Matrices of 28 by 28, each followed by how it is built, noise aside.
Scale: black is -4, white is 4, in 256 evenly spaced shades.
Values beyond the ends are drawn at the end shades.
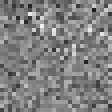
upper triangular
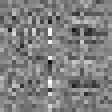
low rank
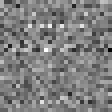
uneven rows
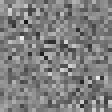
block diagonal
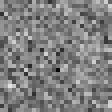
Toeplitz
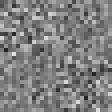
block diagonal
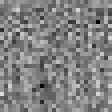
low rank
